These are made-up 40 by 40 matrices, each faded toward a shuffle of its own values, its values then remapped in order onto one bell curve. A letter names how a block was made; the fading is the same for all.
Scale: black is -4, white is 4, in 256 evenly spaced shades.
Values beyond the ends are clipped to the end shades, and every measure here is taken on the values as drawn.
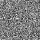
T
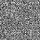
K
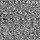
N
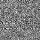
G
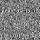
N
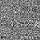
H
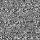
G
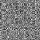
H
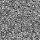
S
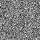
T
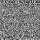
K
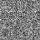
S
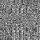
N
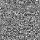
S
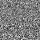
T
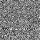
G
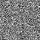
T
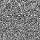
S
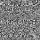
S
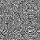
N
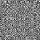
H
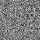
S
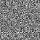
K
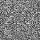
S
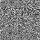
G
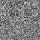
N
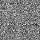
G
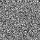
T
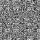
S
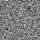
S
